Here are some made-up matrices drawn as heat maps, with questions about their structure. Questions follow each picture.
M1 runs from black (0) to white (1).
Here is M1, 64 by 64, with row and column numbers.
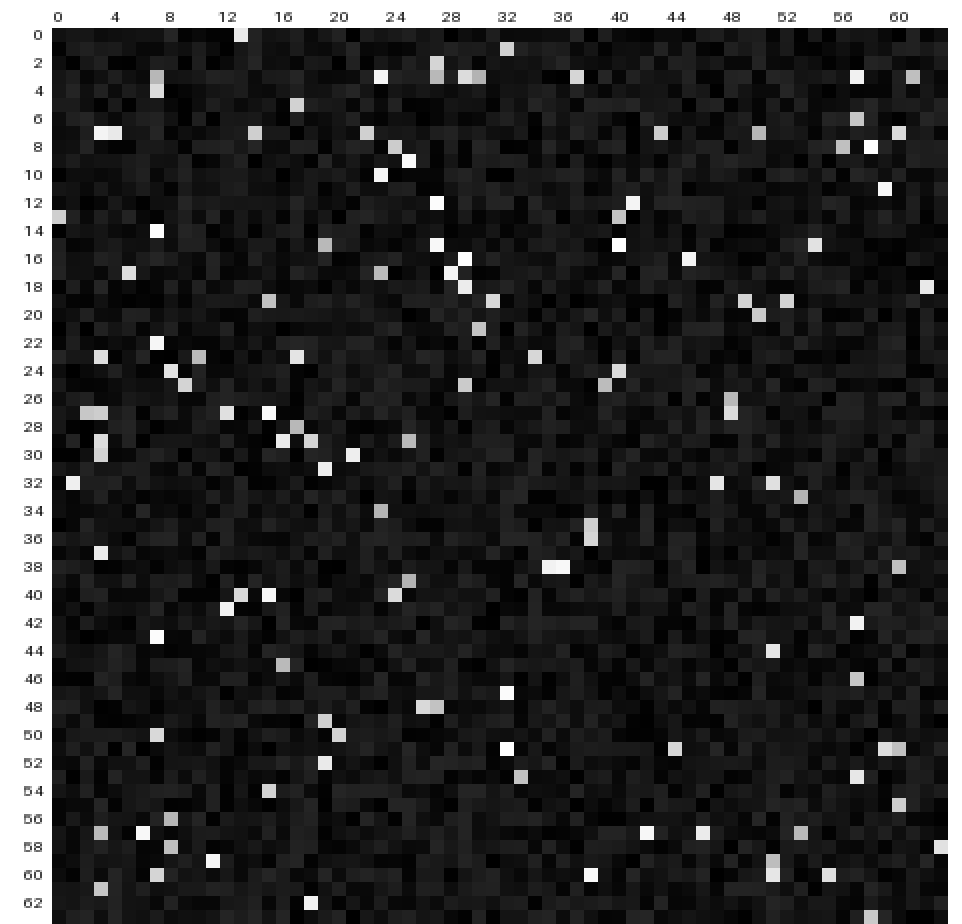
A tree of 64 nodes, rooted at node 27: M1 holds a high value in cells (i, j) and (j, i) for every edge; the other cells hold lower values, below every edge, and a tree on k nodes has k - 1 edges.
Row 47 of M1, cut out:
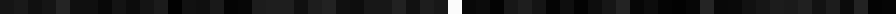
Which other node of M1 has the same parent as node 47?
1
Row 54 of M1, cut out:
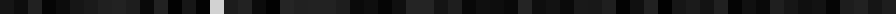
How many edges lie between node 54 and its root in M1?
2
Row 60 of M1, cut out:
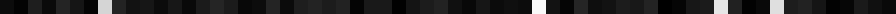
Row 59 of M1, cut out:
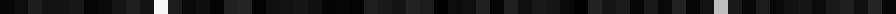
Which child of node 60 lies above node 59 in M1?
51
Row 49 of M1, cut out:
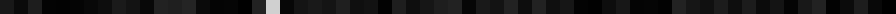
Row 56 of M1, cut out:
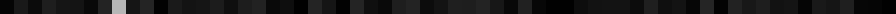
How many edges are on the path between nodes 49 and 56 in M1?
6
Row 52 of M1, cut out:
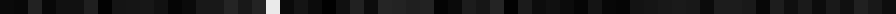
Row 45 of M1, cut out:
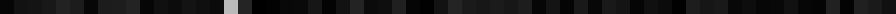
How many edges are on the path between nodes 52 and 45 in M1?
7
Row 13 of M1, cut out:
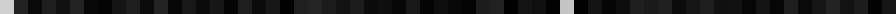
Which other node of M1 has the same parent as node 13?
24
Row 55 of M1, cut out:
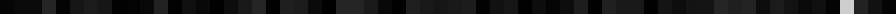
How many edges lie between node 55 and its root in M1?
4
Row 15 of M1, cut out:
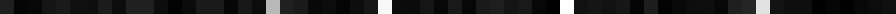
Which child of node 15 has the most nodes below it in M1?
40
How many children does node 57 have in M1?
4
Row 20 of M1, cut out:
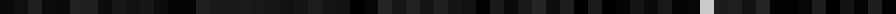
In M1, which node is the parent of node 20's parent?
7
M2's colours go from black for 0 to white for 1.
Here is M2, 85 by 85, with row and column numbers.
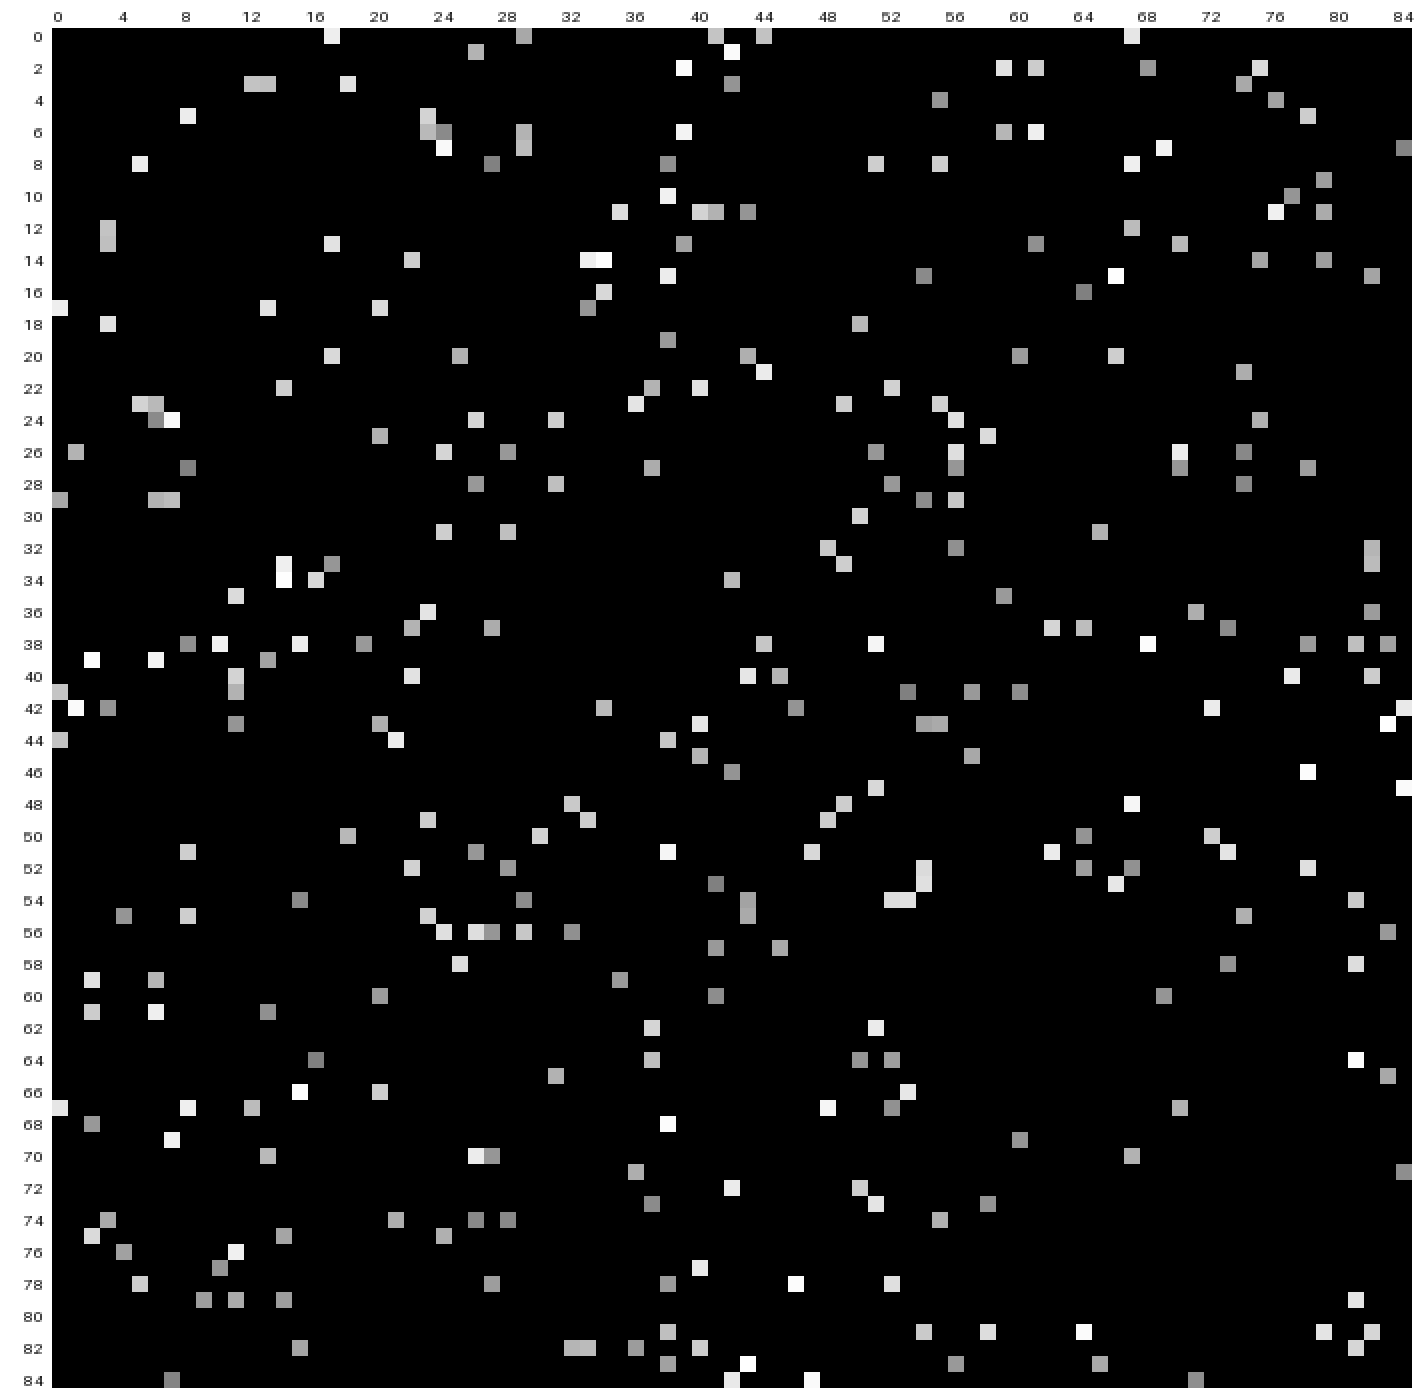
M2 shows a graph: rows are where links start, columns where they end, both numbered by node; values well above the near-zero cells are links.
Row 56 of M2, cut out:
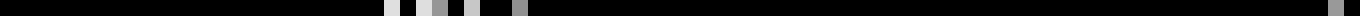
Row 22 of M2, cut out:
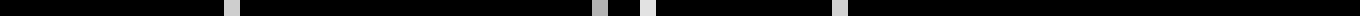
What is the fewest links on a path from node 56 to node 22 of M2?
3
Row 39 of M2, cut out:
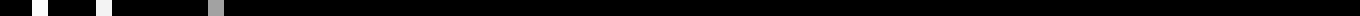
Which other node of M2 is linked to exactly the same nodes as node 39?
node 61
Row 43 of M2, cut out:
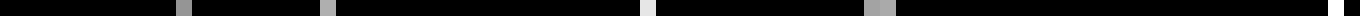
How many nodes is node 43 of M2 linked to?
6
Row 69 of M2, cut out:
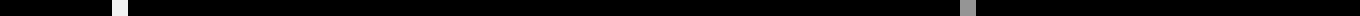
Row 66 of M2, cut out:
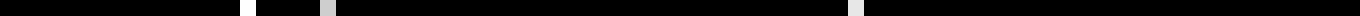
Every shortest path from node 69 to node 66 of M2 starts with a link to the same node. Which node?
node 60
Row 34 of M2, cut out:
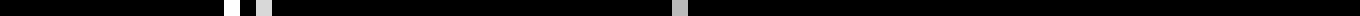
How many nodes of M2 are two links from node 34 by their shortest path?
10
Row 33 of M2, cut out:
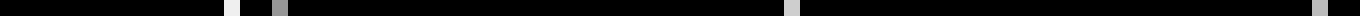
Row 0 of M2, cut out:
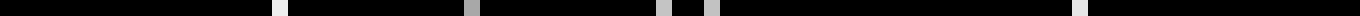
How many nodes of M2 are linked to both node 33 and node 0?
1
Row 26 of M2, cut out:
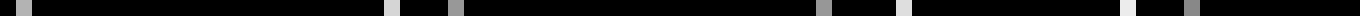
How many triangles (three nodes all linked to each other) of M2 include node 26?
2
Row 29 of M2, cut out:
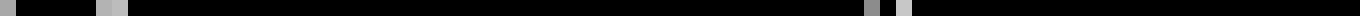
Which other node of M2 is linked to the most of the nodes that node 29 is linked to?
node 24
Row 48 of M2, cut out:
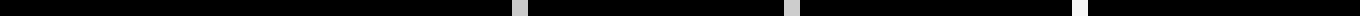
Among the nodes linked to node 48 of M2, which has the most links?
node 67
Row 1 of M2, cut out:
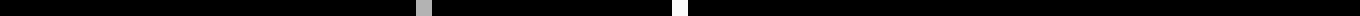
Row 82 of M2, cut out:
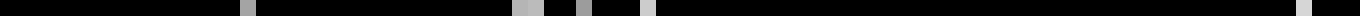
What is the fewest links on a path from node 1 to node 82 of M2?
4
